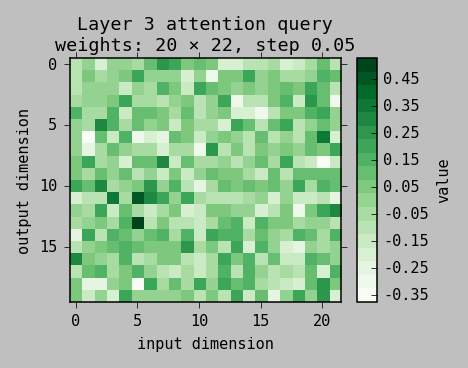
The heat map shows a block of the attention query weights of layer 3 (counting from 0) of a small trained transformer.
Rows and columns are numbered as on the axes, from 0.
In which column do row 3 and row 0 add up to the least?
13
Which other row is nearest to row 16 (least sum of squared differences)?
9
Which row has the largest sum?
10
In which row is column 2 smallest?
18
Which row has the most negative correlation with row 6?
8
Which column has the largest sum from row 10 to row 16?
5
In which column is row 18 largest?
20
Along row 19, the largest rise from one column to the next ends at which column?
4
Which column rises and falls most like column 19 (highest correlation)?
12
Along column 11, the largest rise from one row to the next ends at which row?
2
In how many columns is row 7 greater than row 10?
6
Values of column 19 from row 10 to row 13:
-0.05 -0.15 0.05 0
